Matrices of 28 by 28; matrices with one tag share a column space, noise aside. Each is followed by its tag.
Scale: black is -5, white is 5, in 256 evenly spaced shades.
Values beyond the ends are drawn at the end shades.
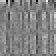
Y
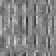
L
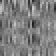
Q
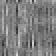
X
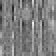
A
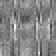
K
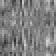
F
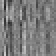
A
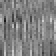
K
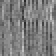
A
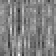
X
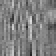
K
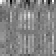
Y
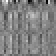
Y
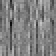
A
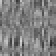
F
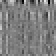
Y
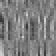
K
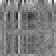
Y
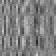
L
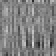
X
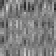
Q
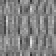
L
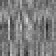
K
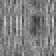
L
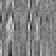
K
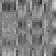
Q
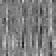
X
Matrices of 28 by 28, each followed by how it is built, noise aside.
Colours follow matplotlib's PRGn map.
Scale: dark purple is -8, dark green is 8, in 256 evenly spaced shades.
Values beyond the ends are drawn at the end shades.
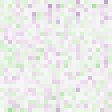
blocks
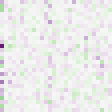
uneven columns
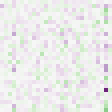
uneven columns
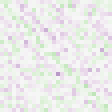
Toeplitz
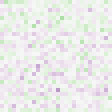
blocks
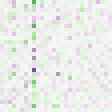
uneven columns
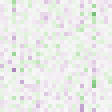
uneven columns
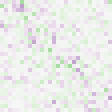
block diagonal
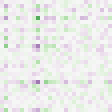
low rank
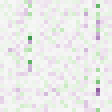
uneven columns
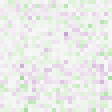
blocks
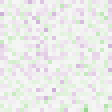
blocks
